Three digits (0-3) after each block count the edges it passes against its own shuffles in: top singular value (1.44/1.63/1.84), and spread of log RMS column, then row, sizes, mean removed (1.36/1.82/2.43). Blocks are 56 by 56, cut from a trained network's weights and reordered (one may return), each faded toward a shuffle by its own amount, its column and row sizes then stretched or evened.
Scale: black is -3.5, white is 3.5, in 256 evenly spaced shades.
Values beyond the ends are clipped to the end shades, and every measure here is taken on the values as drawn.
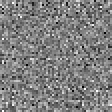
2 1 1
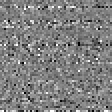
0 1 3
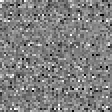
0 0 3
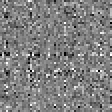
2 3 2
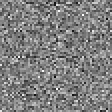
3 0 1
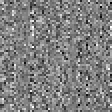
3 3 0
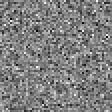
0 0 0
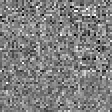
3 1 2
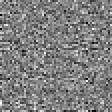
3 1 1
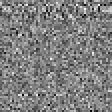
3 0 2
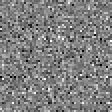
0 1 2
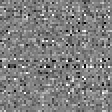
0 2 3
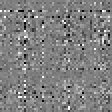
0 3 3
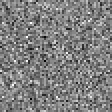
1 0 1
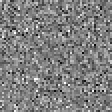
1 1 1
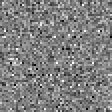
0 0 2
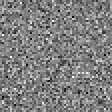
1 1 0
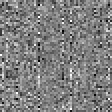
3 3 0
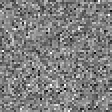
1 0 1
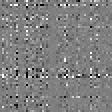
2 3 3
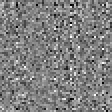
1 2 1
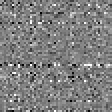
1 2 3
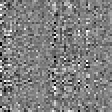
3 3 1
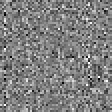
3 2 1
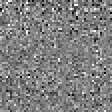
2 3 2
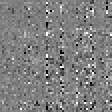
0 3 2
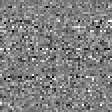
0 1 3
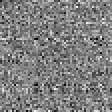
2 0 2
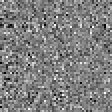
1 2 1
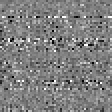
0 1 3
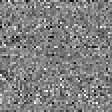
0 0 3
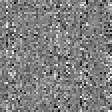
1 3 1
